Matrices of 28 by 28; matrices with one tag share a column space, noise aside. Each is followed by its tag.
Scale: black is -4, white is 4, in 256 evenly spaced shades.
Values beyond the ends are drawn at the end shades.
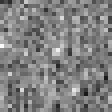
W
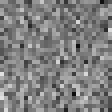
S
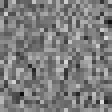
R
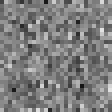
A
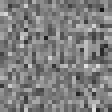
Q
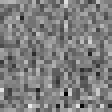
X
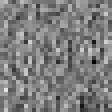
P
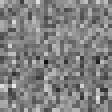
S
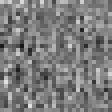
W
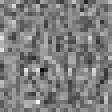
R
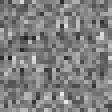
R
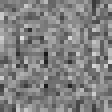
Q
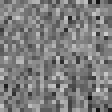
S
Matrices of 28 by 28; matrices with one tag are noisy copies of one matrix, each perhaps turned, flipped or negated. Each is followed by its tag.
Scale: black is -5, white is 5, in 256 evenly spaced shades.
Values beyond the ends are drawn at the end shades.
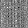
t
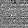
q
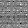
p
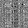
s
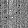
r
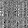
q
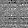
q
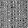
t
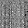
q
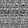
s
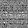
s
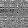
r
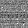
s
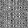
t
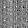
p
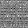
t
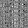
s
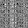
s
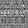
s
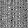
t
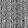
p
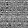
p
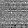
q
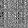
q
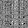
s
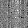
r
